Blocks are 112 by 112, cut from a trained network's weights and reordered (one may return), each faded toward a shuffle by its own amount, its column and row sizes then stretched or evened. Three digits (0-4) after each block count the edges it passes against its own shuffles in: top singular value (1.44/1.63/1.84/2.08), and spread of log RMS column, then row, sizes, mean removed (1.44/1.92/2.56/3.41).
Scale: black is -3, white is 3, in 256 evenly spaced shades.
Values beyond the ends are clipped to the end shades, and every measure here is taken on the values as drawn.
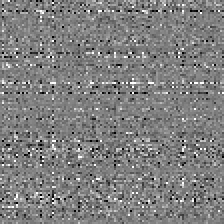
1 2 4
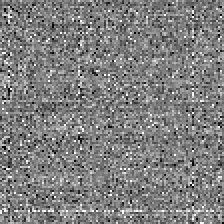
1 2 1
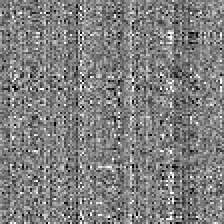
4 3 3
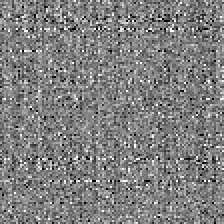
2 0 3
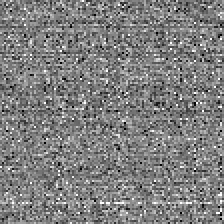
2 2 1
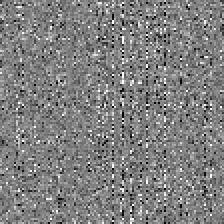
2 4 2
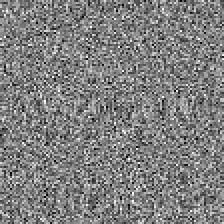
4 1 0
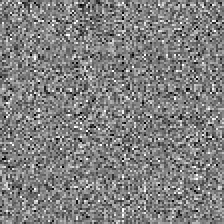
4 2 2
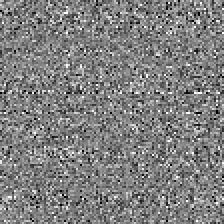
2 2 3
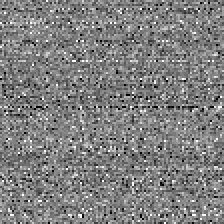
1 1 3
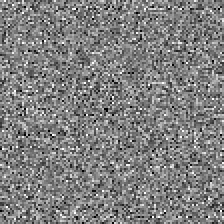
1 0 2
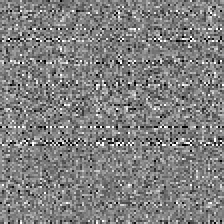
4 2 4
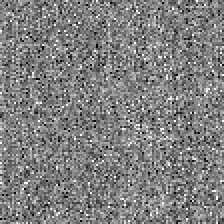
0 0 0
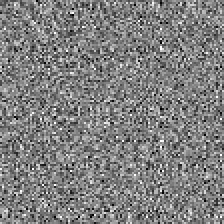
4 2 2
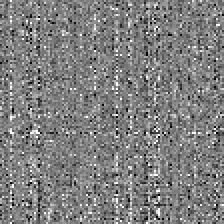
2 4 2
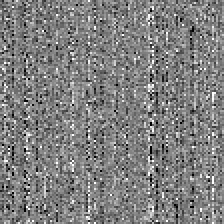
3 4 0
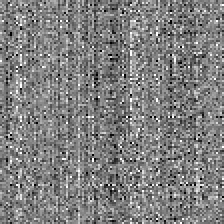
4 3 2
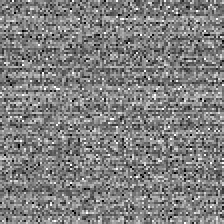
4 0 0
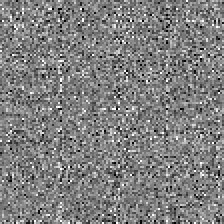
1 2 2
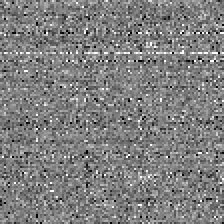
1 2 3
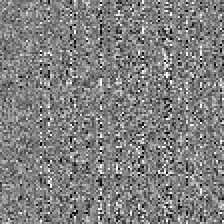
4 4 1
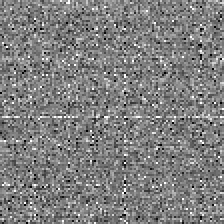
1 2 1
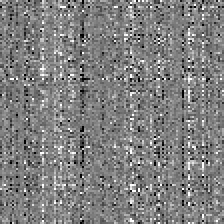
4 4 3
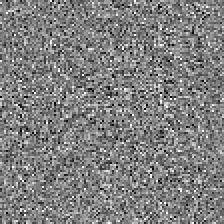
2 2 1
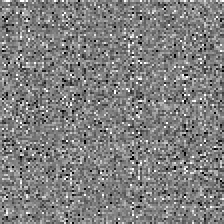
0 3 1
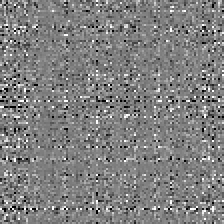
2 4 4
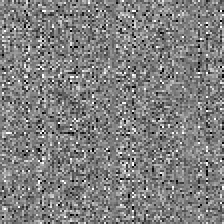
3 4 2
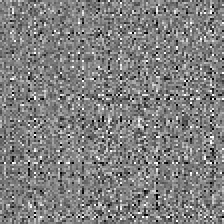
4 4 3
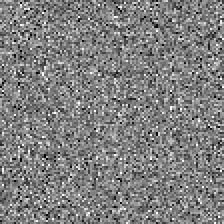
1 2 0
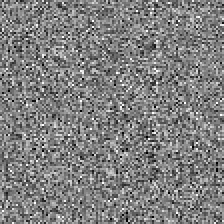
3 2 0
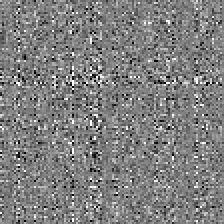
4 4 3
